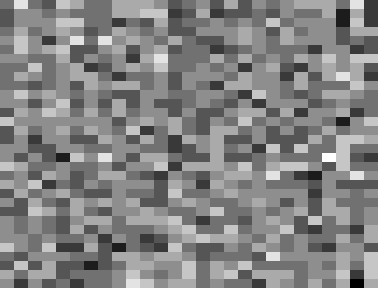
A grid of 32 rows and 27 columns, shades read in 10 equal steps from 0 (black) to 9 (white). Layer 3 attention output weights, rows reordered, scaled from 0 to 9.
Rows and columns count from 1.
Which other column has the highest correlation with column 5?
2
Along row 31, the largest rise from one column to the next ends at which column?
27
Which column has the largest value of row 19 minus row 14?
25
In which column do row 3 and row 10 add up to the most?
26
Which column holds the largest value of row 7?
12
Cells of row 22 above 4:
15
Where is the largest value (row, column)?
18, 24
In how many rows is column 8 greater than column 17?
8
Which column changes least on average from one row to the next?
14
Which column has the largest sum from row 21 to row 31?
13
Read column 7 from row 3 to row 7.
4 3 4 3 5
